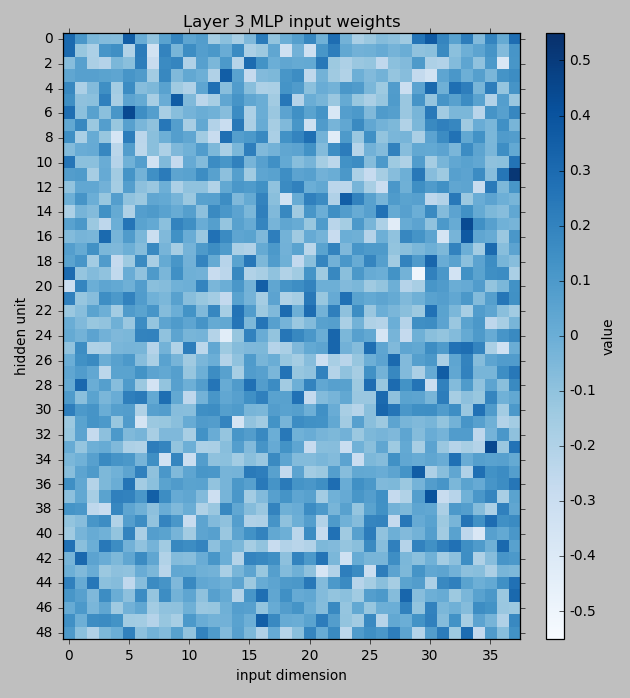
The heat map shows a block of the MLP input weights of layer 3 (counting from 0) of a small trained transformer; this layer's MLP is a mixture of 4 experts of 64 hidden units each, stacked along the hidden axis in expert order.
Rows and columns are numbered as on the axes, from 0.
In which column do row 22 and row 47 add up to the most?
30
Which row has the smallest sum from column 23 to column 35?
2
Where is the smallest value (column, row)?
29, 19
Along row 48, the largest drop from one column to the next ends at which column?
34
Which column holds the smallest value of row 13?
18
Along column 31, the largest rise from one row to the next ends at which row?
27
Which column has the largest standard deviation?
22
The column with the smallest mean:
7
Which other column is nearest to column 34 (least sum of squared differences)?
10
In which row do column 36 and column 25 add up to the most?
41
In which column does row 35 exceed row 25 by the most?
36
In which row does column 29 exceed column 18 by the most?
35
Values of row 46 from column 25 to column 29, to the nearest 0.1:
-0.1 0 0 0.2 -0.1
